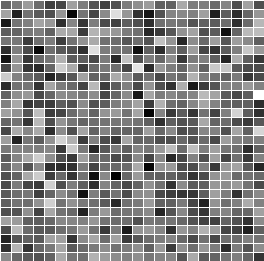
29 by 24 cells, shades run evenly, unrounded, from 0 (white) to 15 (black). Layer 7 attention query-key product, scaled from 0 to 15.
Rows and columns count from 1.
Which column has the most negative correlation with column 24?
13
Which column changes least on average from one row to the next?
10
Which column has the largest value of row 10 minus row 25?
1
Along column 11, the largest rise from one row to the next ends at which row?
3
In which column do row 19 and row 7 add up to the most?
24
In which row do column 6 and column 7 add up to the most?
19
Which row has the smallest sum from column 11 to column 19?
17
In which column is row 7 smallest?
12
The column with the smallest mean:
2
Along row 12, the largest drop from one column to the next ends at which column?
15
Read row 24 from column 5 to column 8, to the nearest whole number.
5 8 9 13
